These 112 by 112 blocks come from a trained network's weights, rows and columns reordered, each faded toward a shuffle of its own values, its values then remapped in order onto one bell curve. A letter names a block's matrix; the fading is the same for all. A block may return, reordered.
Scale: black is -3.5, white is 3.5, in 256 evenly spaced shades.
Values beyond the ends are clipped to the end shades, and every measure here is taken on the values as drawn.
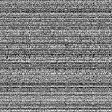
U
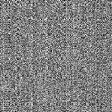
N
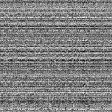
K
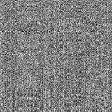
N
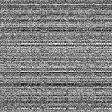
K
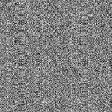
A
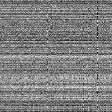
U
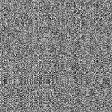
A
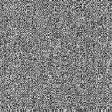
A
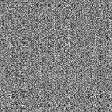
A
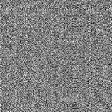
A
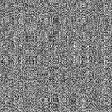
A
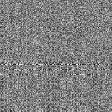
N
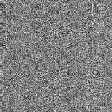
A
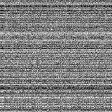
U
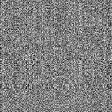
N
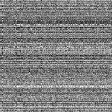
U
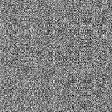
A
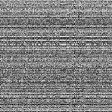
U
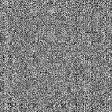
N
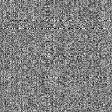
N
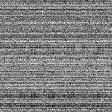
K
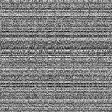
K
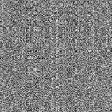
A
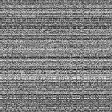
K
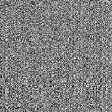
N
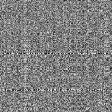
N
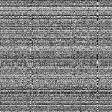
U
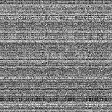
K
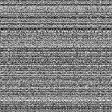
K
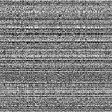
U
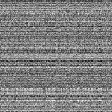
K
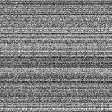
U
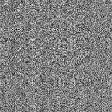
A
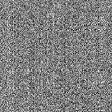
N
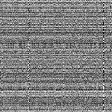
U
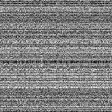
K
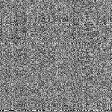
N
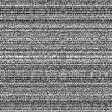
K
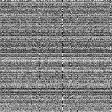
U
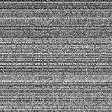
K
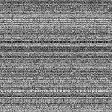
K
